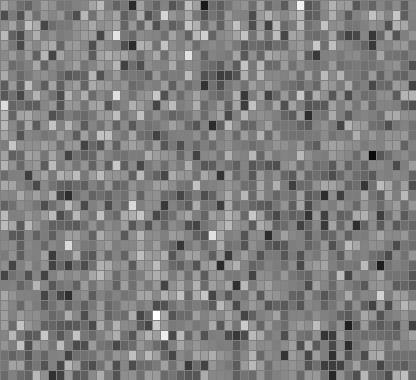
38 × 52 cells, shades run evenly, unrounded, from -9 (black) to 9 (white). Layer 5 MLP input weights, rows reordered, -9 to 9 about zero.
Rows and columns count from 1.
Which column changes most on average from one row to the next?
21
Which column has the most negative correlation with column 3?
11
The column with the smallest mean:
39
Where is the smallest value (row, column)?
16, 47
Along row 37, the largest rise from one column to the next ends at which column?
9
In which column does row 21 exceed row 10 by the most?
17
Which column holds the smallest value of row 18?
28
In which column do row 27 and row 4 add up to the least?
48
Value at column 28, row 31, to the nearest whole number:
4
